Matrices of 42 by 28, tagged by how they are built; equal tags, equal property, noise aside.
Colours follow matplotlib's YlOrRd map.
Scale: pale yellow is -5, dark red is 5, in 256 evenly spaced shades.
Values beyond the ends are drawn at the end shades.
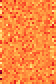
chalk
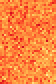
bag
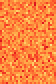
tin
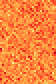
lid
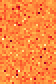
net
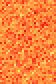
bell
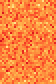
tin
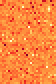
net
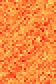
bell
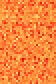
tin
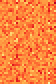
chalk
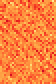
lid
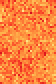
bag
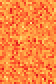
tin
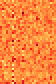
chalk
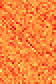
lid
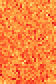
bag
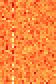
chalk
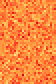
tin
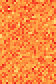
bell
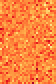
chalk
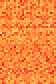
tin
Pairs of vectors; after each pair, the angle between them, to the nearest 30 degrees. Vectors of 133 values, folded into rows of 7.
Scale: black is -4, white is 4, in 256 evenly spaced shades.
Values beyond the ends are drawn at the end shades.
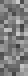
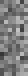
30 degrees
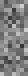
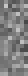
90 degrees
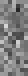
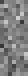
90 degrees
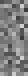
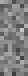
150 degrees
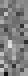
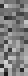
60 degrees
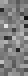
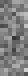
120 degrees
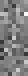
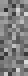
30 degrees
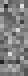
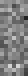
60 degrees
